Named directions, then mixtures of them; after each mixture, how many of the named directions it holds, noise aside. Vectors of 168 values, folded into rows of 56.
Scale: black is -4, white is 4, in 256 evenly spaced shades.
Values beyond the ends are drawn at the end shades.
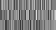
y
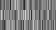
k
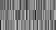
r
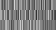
one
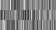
one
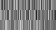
one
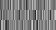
two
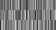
one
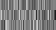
three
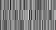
three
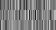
three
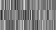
one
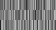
one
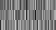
one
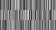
three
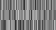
three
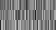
one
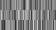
two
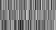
three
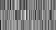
two
